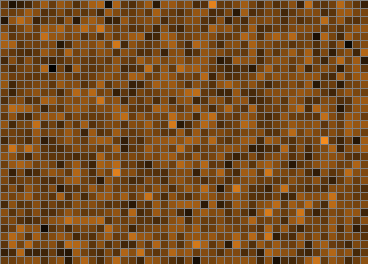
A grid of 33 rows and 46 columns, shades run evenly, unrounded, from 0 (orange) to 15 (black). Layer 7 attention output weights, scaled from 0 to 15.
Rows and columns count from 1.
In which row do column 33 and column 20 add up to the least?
31
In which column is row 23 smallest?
10
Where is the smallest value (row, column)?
18, 41
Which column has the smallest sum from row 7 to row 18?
22
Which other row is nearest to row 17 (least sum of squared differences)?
23
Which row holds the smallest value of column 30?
24
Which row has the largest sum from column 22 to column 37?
33
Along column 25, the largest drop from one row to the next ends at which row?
14
